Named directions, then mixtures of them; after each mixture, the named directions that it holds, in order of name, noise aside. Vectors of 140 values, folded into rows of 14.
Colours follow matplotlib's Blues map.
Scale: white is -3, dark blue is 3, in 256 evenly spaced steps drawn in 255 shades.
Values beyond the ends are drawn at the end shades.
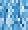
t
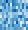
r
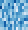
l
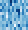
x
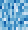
l.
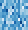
l, t.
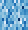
l, t.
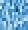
l, x.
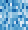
r.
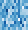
l, t.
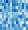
r.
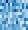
r.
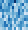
l, x.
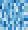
l.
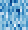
x.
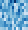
l, x.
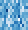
t.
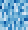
l.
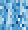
r, t.
